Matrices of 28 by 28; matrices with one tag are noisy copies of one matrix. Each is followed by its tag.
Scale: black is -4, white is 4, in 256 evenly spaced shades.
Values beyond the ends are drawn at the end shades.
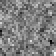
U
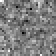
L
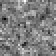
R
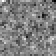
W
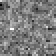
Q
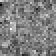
Q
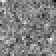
W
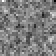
W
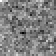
L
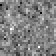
Q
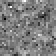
R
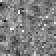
Q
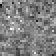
Q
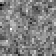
Q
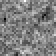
R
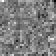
W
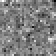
W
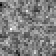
Q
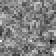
U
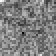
L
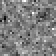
R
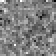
W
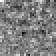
L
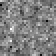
Q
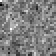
Q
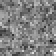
U
